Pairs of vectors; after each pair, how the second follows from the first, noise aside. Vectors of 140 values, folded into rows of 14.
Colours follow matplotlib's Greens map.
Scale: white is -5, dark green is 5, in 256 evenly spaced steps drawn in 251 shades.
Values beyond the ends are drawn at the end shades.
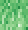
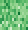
sign-scrambled.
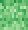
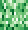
reversed, scaled up.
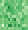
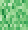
shuffled.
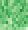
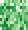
reversed, scaled up.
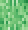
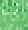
wrapped around, partly zeroed.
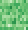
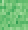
reversed, shrunk.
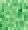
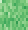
wrapped around, negated, shrunk.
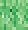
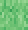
shrunk.
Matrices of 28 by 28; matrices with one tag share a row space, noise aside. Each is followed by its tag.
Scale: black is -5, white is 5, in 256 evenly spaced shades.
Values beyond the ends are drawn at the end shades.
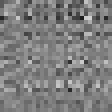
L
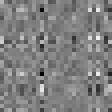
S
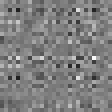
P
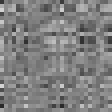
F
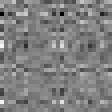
F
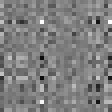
S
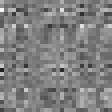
F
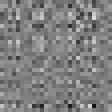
P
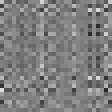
S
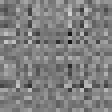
L
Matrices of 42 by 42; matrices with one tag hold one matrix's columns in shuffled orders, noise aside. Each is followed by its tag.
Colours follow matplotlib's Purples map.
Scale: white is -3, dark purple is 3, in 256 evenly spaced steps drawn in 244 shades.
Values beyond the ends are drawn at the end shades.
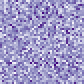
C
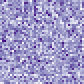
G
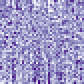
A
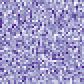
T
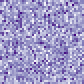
T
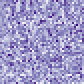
G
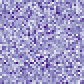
C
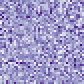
C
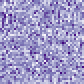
T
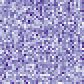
G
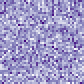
G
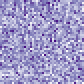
G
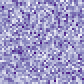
T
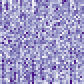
A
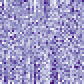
A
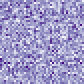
C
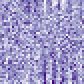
A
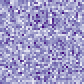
T
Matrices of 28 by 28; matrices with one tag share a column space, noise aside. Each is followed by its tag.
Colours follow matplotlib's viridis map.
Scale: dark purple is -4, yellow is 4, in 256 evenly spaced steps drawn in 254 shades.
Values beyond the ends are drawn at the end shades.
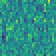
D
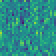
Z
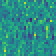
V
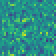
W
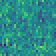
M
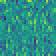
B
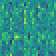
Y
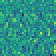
W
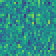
M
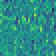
B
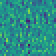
M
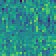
B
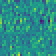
B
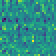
D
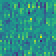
Y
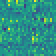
D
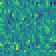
M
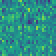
B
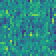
Z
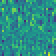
B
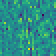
V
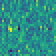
D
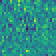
D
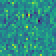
M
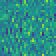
W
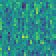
Y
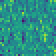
D
